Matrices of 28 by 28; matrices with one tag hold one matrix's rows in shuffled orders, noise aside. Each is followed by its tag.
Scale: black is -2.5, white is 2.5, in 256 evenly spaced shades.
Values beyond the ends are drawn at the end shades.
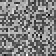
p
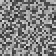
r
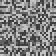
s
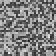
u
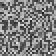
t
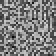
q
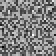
t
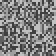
t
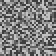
r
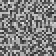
t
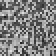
p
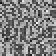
r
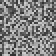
q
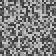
q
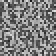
q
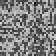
p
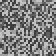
t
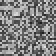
p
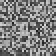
s
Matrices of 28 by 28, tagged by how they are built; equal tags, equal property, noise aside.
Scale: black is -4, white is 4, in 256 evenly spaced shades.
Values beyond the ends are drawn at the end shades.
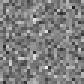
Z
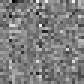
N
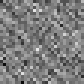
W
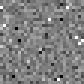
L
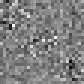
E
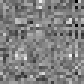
N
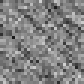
W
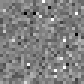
L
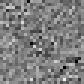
E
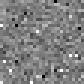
L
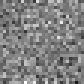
N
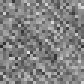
W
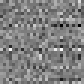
N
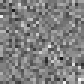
E
